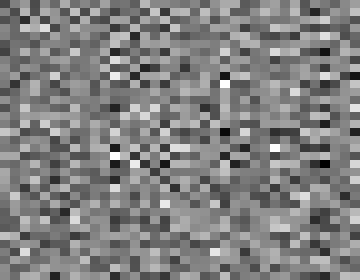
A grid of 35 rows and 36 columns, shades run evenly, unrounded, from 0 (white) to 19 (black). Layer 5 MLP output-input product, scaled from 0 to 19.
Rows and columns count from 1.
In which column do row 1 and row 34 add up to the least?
15
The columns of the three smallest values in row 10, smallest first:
12, 33, 6
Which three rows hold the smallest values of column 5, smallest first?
4, 16, 28
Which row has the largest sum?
31
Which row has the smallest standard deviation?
13
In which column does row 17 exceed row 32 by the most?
23
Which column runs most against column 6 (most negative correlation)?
36
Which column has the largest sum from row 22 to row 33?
7
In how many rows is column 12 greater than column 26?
19
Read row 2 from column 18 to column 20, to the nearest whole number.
6 5 11
